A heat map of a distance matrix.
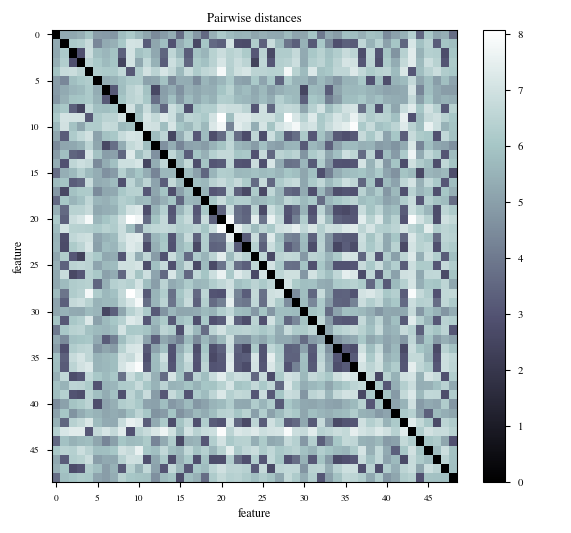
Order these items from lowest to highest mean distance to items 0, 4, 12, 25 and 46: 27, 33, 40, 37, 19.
19, 33, 40, 27, 37
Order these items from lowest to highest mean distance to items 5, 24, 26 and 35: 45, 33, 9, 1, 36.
1, 33, 36, 45, 9
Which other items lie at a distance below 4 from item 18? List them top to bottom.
0, 15, 32, 44, 48
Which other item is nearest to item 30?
6
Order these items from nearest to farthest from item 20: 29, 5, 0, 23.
23, 29, 5, 0
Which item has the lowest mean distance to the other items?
17
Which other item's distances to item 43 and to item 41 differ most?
45
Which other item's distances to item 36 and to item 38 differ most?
28
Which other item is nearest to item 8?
3
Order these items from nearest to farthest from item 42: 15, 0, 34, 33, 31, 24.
34, 31, 33, 0, 15, 24
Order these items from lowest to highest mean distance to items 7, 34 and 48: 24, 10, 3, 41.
41, 24, 3, 10
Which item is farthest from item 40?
43
